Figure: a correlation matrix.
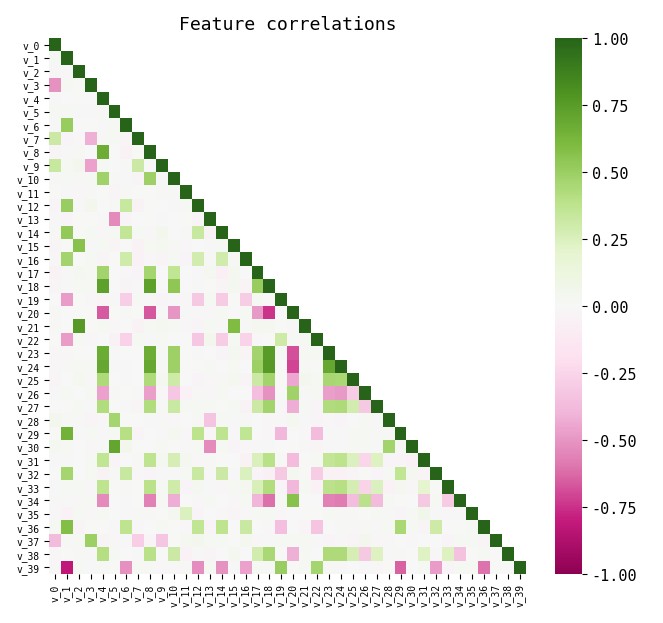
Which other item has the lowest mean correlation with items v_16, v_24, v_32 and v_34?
v_39
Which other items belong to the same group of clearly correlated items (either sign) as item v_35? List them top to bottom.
v_11
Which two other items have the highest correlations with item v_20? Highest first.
v_34, v_26
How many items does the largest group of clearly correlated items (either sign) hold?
15
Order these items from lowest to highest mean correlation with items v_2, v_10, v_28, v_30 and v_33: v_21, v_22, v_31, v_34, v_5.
v_34, v_22, v_31, v_21, v_5
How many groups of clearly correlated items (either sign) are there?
6
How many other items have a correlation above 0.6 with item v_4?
4
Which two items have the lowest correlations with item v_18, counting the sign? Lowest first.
v_20, v_34
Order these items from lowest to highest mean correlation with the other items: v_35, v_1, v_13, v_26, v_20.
v_20, v_26, v_13, v_35, v_1
